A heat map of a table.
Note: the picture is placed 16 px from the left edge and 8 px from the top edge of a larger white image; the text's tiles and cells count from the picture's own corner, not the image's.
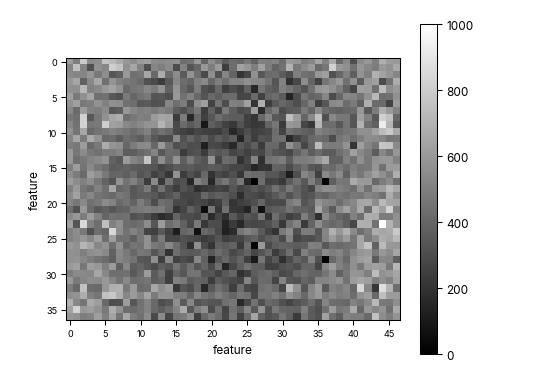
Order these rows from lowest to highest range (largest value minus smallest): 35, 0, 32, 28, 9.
0, 35, 28, 32, 9
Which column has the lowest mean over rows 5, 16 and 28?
31
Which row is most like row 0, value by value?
33
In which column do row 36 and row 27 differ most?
26
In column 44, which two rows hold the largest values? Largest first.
23, 9
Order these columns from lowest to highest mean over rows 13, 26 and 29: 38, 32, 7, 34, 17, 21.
17, 32, 21, 34, 38, 7
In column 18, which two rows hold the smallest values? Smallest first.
24, 18
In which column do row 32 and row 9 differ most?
34
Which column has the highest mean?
44
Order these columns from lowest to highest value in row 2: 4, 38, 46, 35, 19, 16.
19, 16, 38, 4, 46, 35
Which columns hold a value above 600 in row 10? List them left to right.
2, 43, 44, 45, 46
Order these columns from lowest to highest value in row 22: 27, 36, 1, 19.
19, 27, 36, 1
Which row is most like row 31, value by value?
27
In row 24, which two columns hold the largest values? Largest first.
6, 46
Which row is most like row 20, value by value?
10
